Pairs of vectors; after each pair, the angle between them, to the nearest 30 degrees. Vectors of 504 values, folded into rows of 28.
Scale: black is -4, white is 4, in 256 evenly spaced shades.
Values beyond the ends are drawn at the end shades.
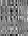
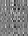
120 degrees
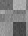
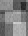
150 degrees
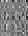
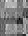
60 degrees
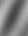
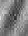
30 degrees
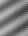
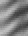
30 degrees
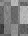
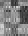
150 degrees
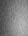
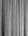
60 degrees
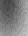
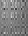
120 degrees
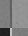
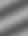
90 degrees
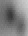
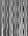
90 degrees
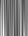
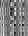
60 degrees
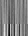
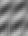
90 degrees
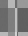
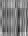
60 degrees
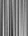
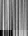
30 degrees
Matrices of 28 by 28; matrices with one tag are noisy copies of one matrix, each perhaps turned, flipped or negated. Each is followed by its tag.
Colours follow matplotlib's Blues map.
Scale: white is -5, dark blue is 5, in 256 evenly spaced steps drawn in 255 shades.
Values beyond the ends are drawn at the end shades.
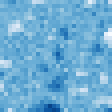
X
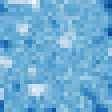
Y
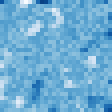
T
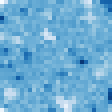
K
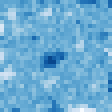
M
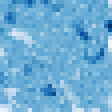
T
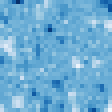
K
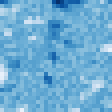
X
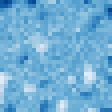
Y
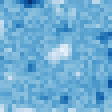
M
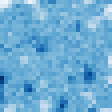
Y
